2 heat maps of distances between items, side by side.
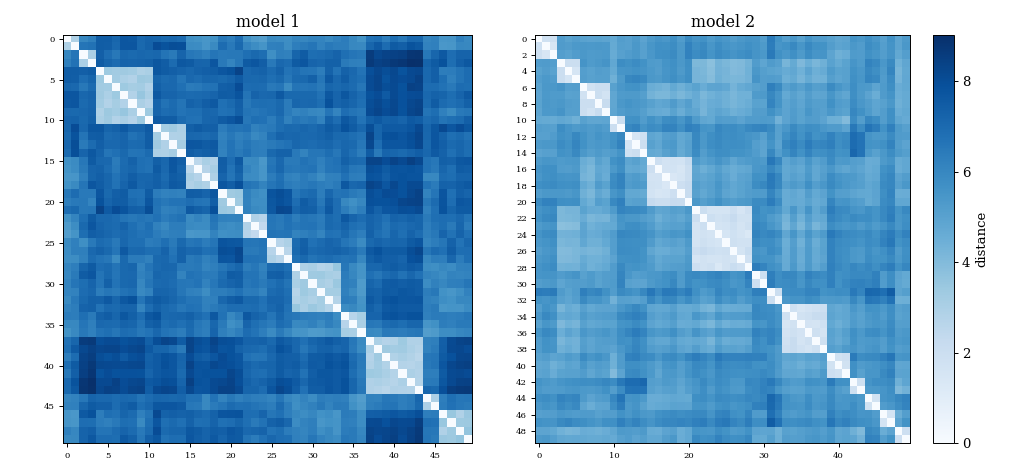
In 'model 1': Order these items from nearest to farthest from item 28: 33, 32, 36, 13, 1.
32, 33, 36, 1, 13
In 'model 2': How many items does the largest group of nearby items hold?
8
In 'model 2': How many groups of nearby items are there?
15
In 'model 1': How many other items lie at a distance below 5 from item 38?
6
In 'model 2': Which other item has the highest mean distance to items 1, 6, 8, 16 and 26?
31
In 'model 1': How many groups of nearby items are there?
13
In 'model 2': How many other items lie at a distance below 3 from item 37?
5
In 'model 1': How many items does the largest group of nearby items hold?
7
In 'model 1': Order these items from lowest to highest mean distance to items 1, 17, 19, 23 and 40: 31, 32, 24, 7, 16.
24, 16, 31, 32, 7
